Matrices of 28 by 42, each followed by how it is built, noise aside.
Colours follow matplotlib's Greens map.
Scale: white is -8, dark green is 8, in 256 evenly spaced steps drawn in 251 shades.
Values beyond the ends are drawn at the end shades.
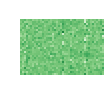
uneven columns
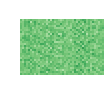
repeating rows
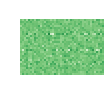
uneven rows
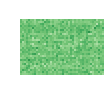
blocks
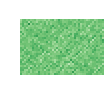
Hankel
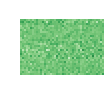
uneven rows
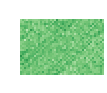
Hankel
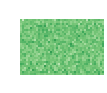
repeating columns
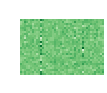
uneven columns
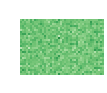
repeating rows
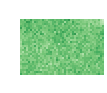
smooth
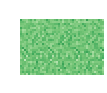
repeating columns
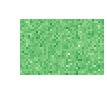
uneven columns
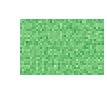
blocks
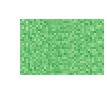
repeating rows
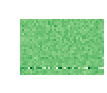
uneven rows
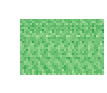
repeating columns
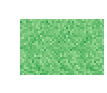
repeating columns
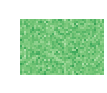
repeating rows
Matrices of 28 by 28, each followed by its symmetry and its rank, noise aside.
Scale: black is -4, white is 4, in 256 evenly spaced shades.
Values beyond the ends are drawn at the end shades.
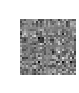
no symmetry, rank five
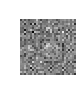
symmetric, rank five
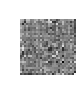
symmetric, rank six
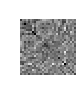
symmetric, rank seven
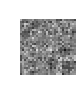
symmetric, rank seven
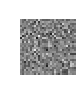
antisymmetric, rank six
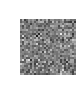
no symmetry, rank six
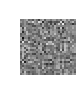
antisymmetric, rank six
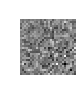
symmetric, rank six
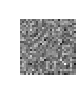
symmetric, rank seven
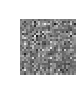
symmetric, rank five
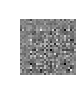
symmetric, rank five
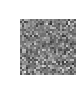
no symmetry, rank seven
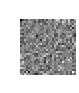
symmetric, rank seven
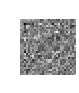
symmetric, rank six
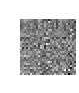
antisymmetric, rank six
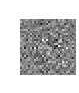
no symmetry, rank seven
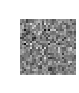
antisymmetric, rank six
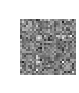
symmetric, rank six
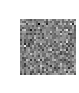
no symmetry, rank seven
